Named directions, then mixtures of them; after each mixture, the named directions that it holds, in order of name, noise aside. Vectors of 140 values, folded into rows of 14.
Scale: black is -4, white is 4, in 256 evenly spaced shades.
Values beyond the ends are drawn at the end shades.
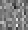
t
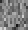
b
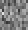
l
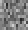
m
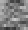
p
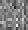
t.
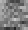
p.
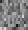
b.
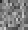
b, t.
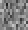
m.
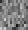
b.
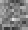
p.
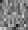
b.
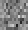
b, m, p.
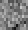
b, p.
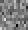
b, l, t.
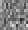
m.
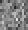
b, t.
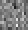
t.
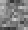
p.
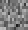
b, l, m.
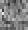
l, p.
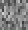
l.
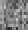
m, p, t.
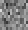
l, m.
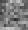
p.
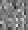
t.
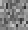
m.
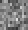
b, p, t.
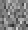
b, m, t.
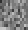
b, l, p.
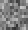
b, l, p.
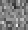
l, t.
